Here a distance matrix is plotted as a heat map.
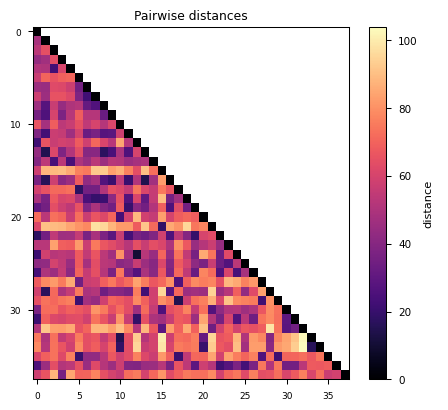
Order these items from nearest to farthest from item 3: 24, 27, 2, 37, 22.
37, 22, 24, 2, 27
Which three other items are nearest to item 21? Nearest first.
15, 30, 32
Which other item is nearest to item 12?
24
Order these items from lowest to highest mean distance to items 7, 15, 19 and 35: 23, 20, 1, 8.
8, 1, 23, 20
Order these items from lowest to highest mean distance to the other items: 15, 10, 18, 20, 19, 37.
19, 18, 10, 20, 37, 15
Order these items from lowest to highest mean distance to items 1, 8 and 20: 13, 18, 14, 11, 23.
13, 11, 18, 14, 23
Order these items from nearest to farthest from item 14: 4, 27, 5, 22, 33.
4, 22, 5, 33, 27
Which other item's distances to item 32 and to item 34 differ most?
33
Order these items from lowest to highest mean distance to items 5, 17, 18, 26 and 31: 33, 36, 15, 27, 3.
36, 27, 3, 15, 33
